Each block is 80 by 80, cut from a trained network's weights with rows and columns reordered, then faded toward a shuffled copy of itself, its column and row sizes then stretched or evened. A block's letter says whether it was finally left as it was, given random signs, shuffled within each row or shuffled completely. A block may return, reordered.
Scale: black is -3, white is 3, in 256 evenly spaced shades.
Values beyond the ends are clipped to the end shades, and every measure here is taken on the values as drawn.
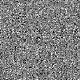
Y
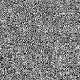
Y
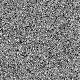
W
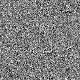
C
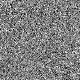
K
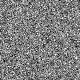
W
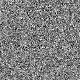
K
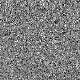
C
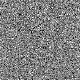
C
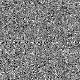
Y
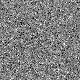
W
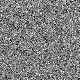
W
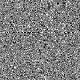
Y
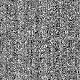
Y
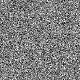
C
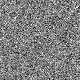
K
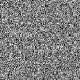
Y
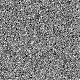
W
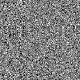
Y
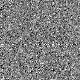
C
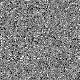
C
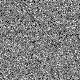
K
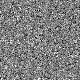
K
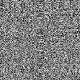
Y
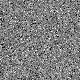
W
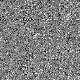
C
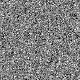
C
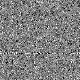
C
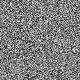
C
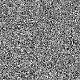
Y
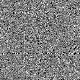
C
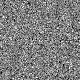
W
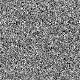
C
